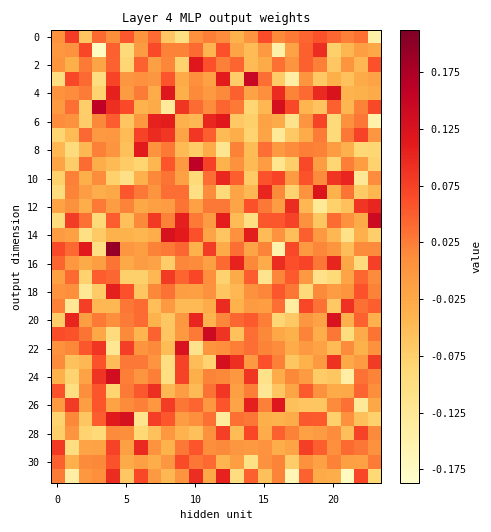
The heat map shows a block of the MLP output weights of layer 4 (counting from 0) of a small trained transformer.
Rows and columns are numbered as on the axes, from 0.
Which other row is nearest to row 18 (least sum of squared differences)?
28
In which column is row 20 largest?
20
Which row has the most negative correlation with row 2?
22
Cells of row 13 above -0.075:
21
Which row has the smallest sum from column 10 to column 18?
7
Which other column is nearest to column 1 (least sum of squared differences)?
15
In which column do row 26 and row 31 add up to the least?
17
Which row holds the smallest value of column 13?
31
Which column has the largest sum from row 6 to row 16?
8
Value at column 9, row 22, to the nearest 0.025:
0.125
